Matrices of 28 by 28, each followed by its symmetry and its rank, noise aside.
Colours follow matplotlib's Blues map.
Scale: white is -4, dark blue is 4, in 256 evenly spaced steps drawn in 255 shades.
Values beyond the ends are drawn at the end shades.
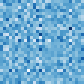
antisymmetric, rank four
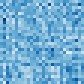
no symmetry, rank six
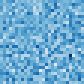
no symmetry, rank eight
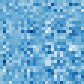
no symmetry, rank four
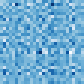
no symmetry, rank four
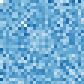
symmetric, rank eight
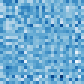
antisymmetric, rank four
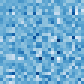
symmetric, rank four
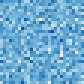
no symmetry, rank eight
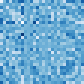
symmetric, rank four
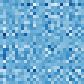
antisymmetric, rank four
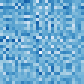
no symmetry, rank four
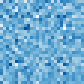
no symmetry, rank six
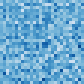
no symmetry, rank six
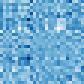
antisymmetric, rank four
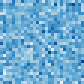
antisymmetric, rank eight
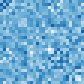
symmetric, rank six
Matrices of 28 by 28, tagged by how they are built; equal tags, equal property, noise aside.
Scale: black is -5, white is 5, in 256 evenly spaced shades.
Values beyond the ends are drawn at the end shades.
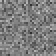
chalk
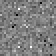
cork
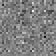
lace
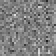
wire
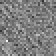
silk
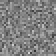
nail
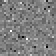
cork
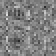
lace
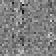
wire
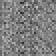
chalk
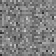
chalk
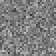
nail
